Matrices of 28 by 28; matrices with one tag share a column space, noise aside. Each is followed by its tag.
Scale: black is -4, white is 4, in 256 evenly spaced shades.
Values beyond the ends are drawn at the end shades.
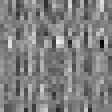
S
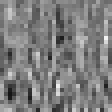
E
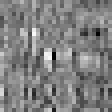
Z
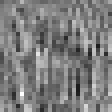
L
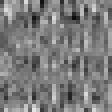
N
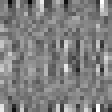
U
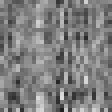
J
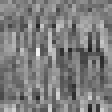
L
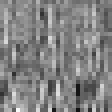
E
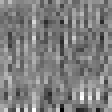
J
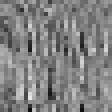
L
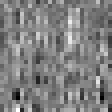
J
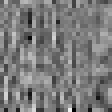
J
